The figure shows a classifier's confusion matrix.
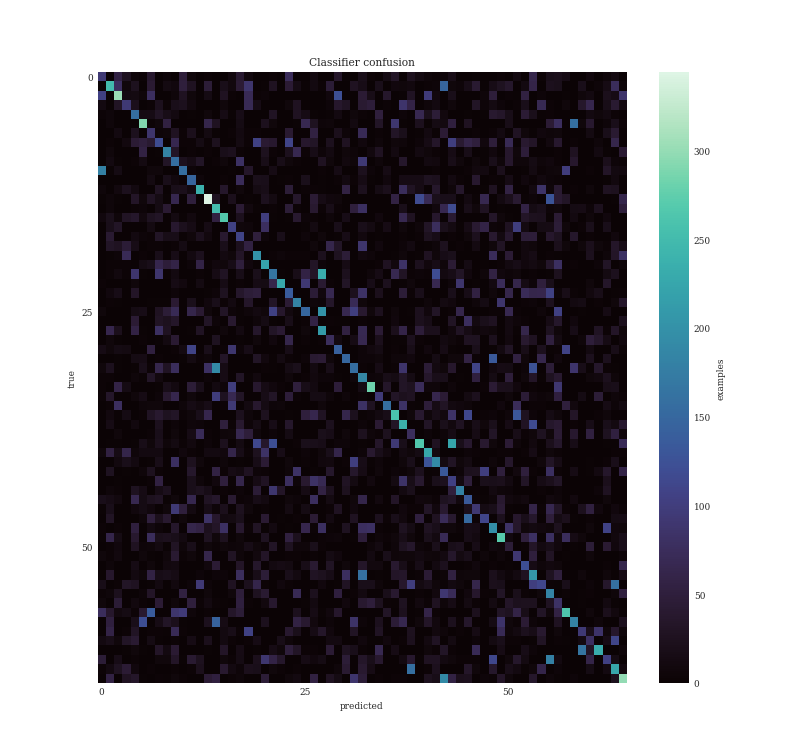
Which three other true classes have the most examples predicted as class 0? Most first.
10, 2, 57
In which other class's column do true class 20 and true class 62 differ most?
55
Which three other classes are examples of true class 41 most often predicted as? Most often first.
40, 31, 9
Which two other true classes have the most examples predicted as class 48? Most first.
30, 62
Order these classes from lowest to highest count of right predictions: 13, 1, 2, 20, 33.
20, 1, 33, 2, 13
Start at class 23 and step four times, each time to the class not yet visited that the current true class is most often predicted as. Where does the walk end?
45
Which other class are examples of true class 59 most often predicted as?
18
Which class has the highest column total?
32
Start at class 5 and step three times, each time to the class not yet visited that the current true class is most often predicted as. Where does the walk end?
43
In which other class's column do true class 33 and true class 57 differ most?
6
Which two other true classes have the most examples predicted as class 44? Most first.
22, 25
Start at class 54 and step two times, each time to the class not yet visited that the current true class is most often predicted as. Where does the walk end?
38
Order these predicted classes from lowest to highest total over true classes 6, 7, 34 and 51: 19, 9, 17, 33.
33, 17, 19, 9
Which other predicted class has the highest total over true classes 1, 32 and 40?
42
